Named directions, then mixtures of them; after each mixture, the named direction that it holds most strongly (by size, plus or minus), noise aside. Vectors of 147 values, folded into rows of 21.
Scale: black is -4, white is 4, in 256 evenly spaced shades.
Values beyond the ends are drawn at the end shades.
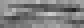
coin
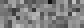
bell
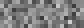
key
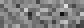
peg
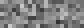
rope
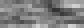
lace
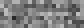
key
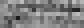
coin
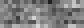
lace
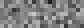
key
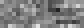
lace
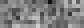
bell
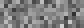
key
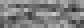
coin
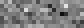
peg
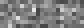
rope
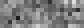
bell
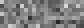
rope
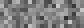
key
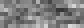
lace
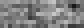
lace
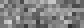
bell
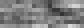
lace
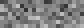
rope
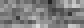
lace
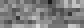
lace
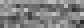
coin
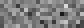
peg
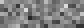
peg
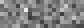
peg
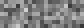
rope
